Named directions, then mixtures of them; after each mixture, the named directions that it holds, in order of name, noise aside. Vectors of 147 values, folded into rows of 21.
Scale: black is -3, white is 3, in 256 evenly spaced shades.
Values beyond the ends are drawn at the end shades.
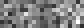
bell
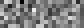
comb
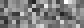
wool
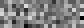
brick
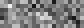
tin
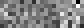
bell, comb.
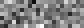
comb, wool.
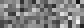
bell, comb.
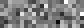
bell, brick, wool.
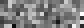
bell, brick, wool.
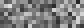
bell, tin.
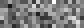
tin.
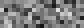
brick, wool.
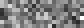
brick, tin.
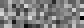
brick.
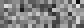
bell, comb, tin.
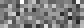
bell, brick, comb.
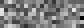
brick, comb.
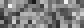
bell, tin, wool.
